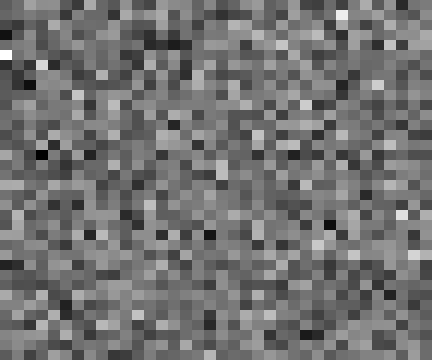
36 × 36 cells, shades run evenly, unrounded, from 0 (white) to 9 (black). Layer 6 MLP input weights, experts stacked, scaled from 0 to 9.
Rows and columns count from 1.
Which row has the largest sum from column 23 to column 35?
16
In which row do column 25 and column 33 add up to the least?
15
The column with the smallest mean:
22
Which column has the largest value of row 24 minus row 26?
35
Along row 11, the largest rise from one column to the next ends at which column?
27
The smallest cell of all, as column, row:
1, 6
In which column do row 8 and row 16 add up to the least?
17
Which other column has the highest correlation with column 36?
30
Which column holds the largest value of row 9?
3
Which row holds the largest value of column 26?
34
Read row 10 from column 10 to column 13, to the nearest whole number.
4 4 6 5
